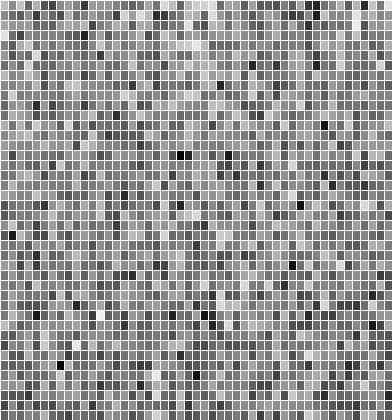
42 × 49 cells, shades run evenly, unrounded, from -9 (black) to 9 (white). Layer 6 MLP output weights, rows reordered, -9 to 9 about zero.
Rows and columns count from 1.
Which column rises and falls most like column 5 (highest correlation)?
26
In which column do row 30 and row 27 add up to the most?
43
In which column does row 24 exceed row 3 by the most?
21
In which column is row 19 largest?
20
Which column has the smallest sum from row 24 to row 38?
25
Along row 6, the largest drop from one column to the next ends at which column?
6
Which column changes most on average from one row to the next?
5
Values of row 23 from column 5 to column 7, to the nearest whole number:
-4 0 2
